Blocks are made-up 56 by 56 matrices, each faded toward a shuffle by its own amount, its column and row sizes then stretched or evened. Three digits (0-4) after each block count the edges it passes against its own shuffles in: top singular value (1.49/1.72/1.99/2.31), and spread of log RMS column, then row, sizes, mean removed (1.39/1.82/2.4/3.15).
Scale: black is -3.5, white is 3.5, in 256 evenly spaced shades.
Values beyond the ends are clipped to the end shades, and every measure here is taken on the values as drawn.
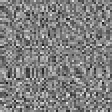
4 1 2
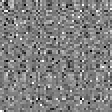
4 0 2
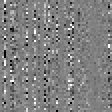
2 4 0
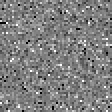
0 0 1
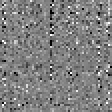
2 3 2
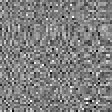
4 1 1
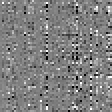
3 4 1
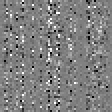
1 4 0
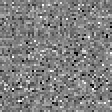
0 1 2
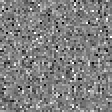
1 0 0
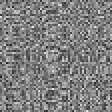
4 2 0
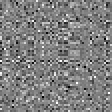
4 2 1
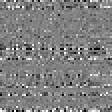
4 0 4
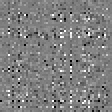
3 3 3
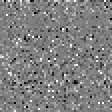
1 0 2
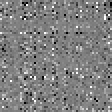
1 3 2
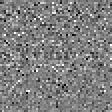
0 0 2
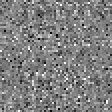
1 1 0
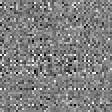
3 2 3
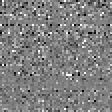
1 1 3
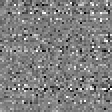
2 1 3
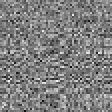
4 0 2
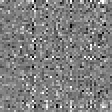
3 3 2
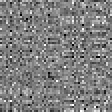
4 2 1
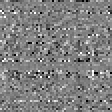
0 1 4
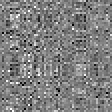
4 3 0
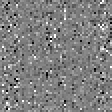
0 3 0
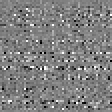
2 1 4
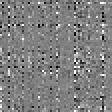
1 4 3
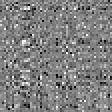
4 2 2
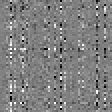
3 4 1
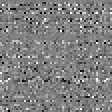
1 1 4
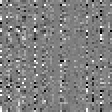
3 4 1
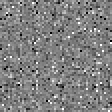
1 1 0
